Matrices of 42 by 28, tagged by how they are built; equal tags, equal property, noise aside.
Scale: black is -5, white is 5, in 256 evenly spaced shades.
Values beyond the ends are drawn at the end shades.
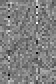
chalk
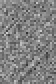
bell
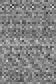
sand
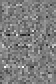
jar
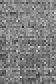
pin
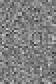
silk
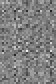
silk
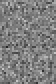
sand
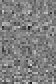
silk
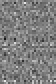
silk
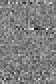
jar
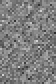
bell
